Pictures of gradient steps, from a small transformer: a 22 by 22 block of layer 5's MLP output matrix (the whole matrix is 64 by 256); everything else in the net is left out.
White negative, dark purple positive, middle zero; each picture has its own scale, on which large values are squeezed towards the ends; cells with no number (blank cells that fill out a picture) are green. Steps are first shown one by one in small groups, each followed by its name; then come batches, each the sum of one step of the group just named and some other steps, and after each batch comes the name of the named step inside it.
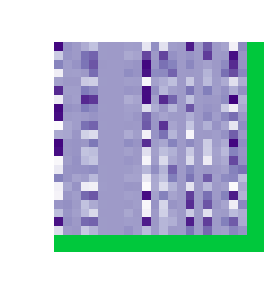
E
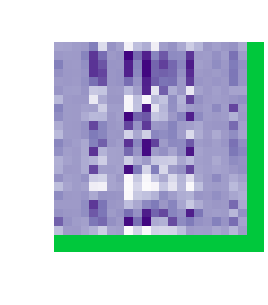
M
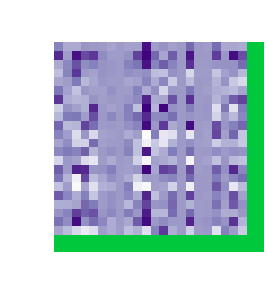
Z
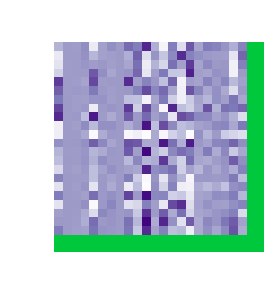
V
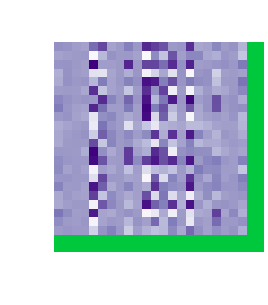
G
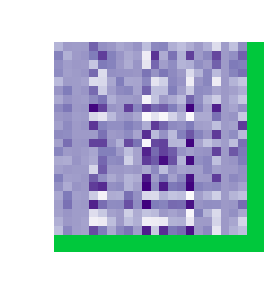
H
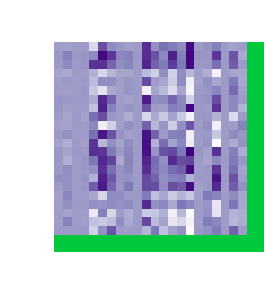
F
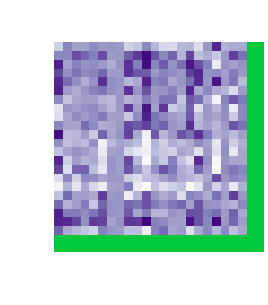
Z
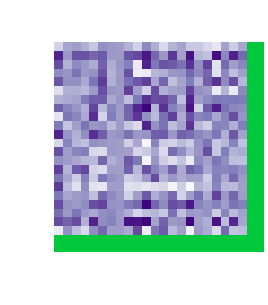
Z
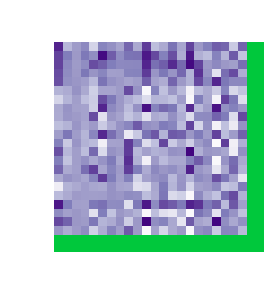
F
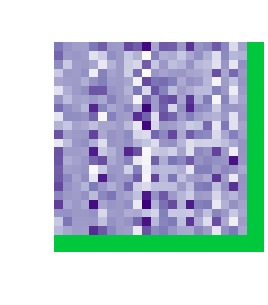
G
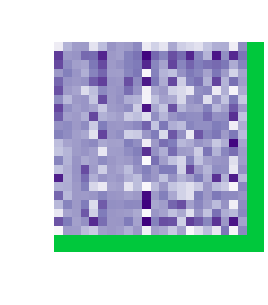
V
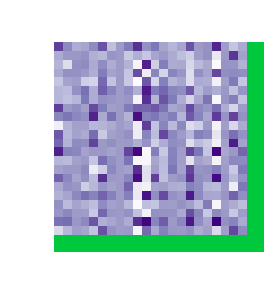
E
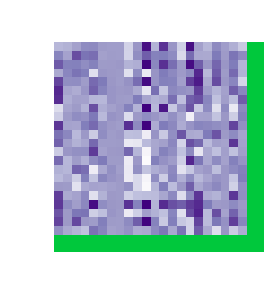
Z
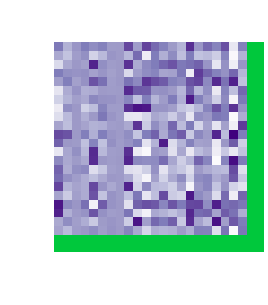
G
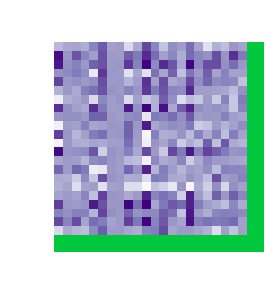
Z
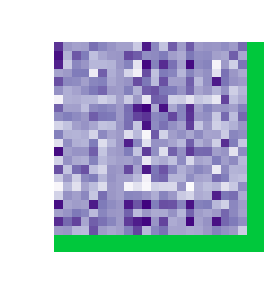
Z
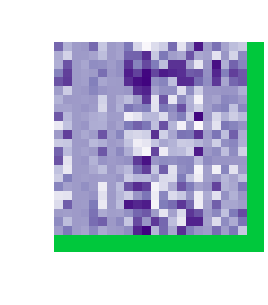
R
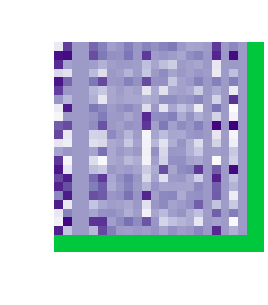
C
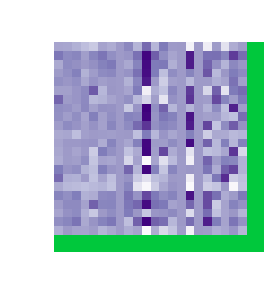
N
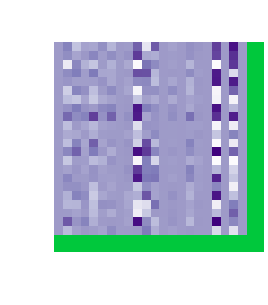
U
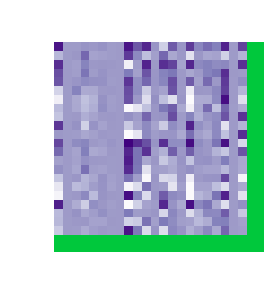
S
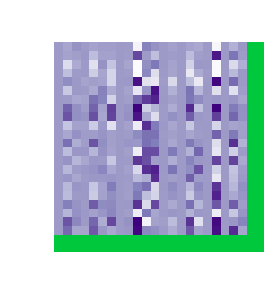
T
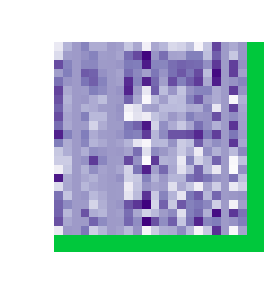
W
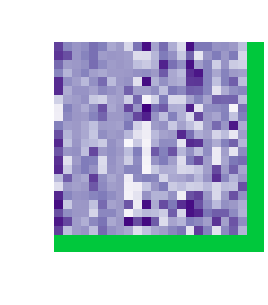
C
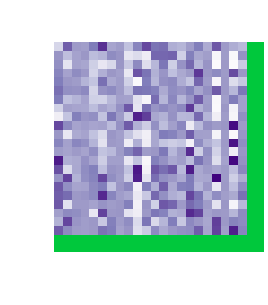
C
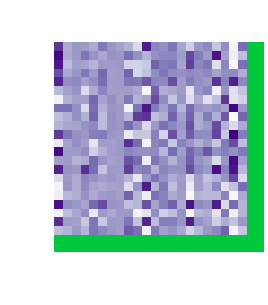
S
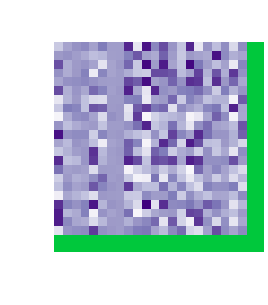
W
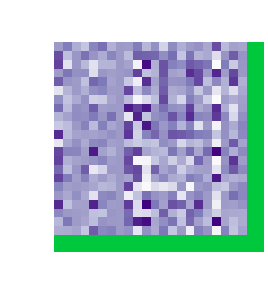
U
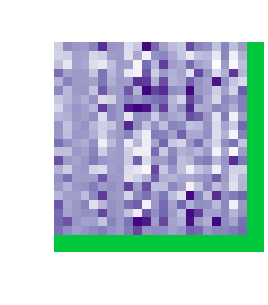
T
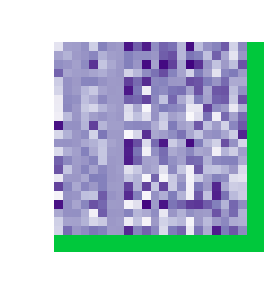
S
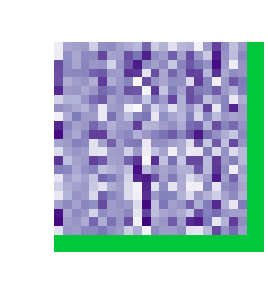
W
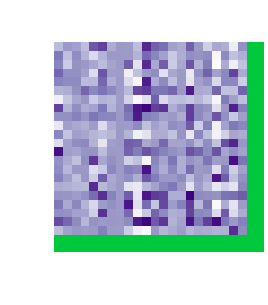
N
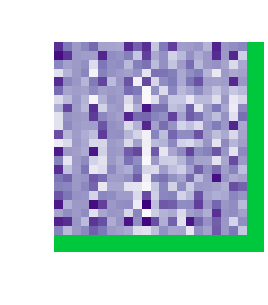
C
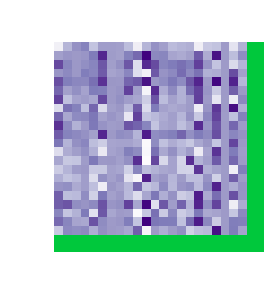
W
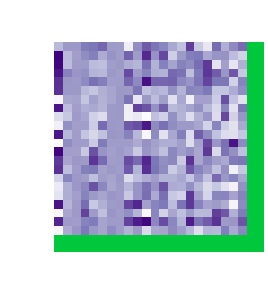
W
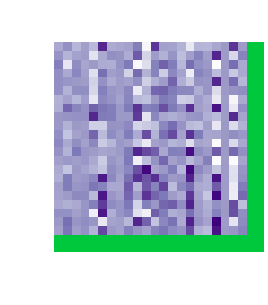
U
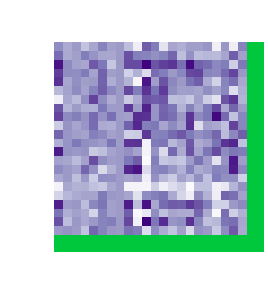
S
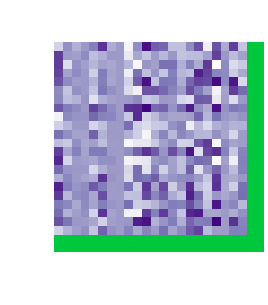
U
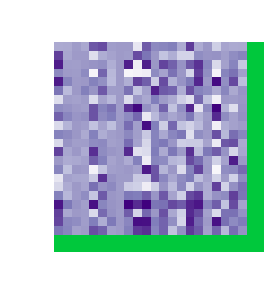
T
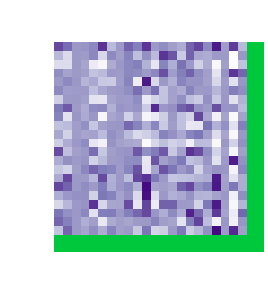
R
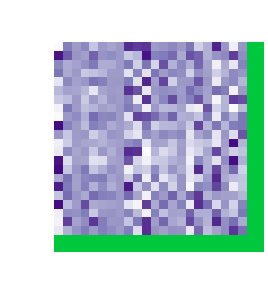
C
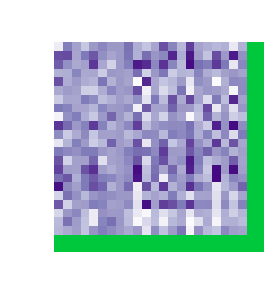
C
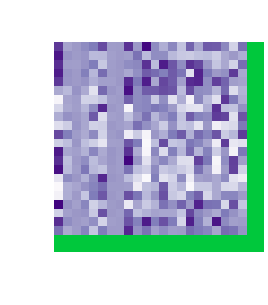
S
